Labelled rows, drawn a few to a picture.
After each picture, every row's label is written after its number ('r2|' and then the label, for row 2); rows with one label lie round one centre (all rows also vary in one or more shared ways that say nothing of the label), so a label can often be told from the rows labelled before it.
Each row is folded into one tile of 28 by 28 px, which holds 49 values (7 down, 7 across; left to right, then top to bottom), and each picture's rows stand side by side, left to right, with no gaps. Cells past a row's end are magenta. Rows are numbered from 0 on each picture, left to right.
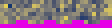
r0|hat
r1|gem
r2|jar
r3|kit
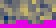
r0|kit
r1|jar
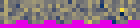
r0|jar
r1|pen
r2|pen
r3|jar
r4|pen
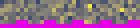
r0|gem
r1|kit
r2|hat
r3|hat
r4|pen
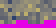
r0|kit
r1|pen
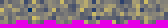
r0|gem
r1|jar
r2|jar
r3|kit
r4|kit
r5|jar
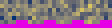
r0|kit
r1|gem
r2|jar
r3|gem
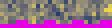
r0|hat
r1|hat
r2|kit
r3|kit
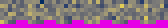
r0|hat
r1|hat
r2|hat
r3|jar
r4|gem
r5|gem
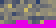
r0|gem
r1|kit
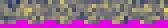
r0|kit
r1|gem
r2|jar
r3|gem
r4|hat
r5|gem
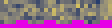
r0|jar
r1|kit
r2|gem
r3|kit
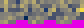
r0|jar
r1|jar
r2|jar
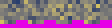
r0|hat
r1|kit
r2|hat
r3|hat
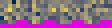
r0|pen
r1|jar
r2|pen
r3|hat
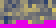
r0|kit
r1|gem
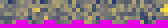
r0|kit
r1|pen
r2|pen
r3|hat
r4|gem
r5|kit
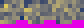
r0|gem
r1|gem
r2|pen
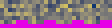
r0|kit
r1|hat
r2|gem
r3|hat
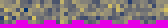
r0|pen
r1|gem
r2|jar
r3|kit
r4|pen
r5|kit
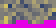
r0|hat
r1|jar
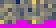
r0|gem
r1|jar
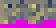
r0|hat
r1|hat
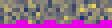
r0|pen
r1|hat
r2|jar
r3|gem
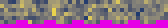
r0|kit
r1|kit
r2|hat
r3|gem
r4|jar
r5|jar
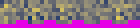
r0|gem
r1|pen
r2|pen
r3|hat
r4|pen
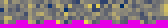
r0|jar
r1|hat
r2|hat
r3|hat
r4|hat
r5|kit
